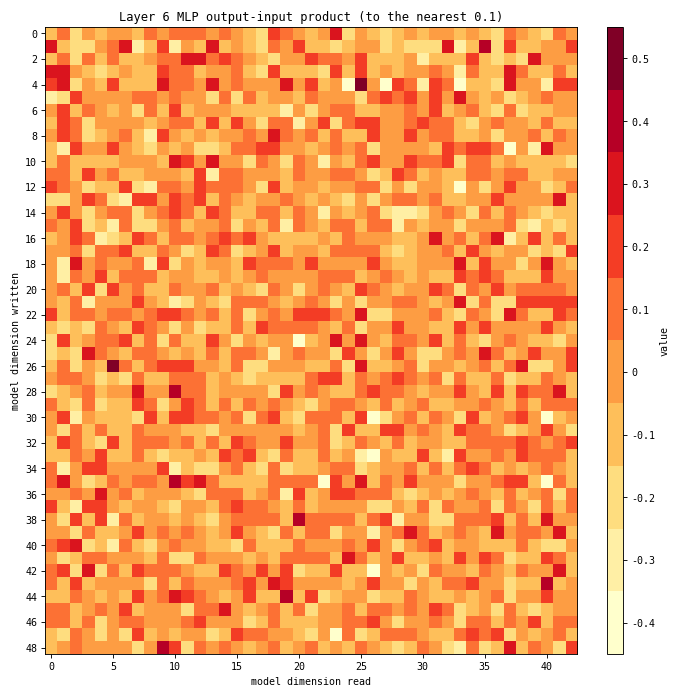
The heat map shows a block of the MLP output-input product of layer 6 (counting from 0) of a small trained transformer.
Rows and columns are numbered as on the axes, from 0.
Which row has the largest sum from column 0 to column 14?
35
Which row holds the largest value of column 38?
26
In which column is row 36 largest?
4
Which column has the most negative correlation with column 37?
33
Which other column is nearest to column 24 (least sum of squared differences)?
27
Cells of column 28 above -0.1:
30
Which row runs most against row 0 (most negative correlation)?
31
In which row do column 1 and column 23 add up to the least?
47
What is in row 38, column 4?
0.2
